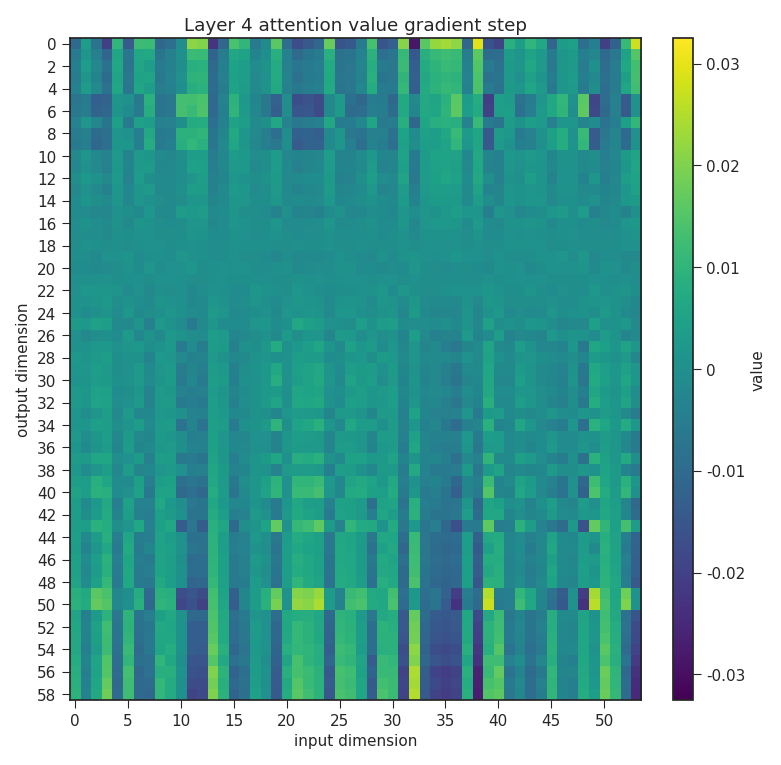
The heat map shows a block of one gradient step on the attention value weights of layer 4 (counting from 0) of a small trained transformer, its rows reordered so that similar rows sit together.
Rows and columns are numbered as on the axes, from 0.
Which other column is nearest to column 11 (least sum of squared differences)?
12
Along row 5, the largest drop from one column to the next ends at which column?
49
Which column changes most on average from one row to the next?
19
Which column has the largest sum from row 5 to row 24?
36
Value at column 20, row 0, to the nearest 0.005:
-0.01
